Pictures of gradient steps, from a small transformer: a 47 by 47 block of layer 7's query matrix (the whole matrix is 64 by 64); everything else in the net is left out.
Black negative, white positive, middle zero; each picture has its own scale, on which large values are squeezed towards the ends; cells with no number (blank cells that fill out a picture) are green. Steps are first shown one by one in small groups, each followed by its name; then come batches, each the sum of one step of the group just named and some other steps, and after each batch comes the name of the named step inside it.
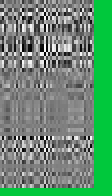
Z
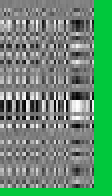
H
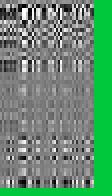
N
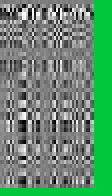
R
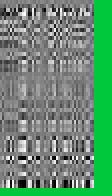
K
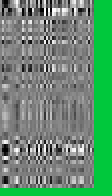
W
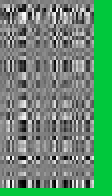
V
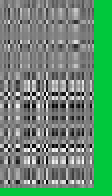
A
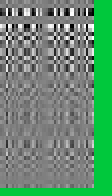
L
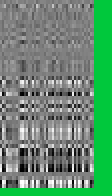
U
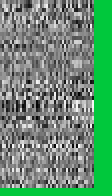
H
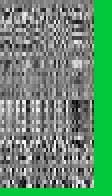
K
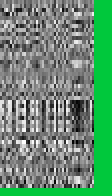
K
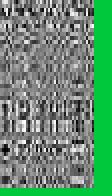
L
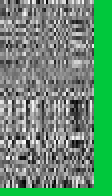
K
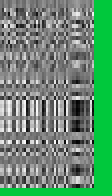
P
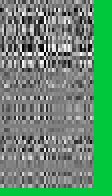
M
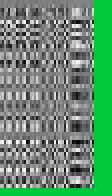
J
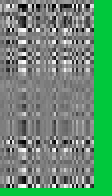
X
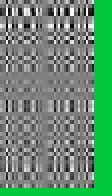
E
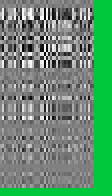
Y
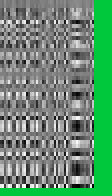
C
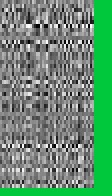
J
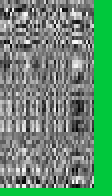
P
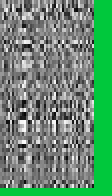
Y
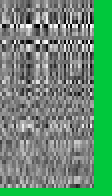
C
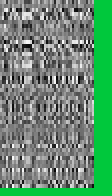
Y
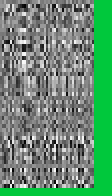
X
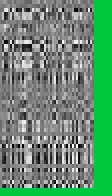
Y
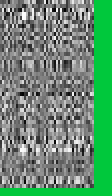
Y
